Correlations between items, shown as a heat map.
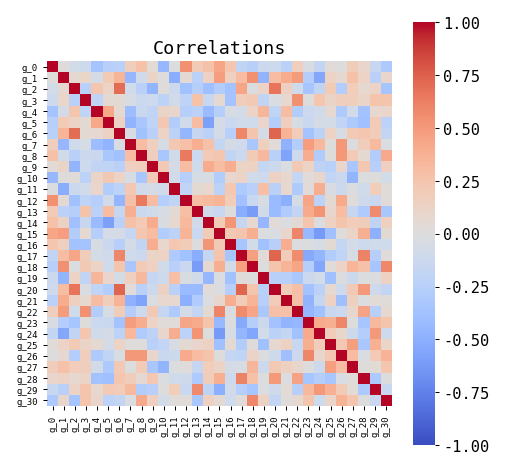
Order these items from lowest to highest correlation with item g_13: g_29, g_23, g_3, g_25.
g_25, g_3, g_23, g_29
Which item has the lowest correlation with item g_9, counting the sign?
g_2
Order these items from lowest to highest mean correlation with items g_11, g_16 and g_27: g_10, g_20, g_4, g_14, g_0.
g_10, g_20, g_4, g_0, g_14
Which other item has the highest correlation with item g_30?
g_18
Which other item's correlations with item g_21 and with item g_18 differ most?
g_8
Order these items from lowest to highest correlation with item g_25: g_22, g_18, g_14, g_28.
g_28, g_22, g_18, g_14
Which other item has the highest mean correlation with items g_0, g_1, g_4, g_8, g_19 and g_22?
g_15
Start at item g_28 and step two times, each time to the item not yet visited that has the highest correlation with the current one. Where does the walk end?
g_20
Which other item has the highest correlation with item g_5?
g_4
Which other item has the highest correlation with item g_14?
g_16
